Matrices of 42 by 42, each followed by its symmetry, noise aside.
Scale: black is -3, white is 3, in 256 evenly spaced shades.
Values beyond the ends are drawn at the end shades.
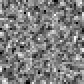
same after a half turn.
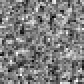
antisymmetric.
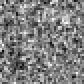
antisymmetric.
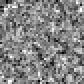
symmetric.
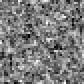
same after a half turn.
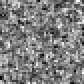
antisymmetric.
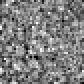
symmetric across the other diagonal.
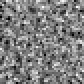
antisymmetric.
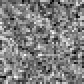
antisymmetric.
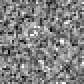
symmetric.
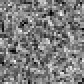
symmetric.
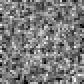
symmetric.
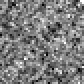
symmetric across the other diagonal.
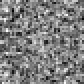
mirrored top to bottom.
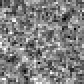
symmetric across the other diagonal.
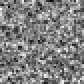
no symmetry.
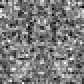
mirrored left to right.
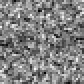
same after a half turn.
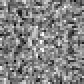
mirrored top to bottom.
